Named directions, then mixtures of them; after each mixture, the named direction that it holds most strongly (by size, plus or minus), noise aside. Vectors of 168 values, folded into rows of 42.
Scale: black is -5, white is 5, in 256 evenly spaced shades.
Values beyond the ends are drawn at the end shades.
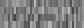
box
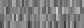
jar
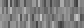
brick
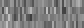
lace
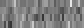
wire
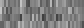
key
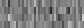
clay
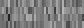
lace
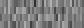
box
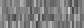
box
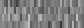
box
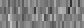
clay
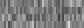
wire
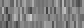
lace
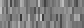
brick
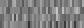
jar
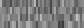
brick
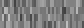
lace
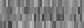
wire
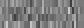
box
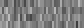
lace
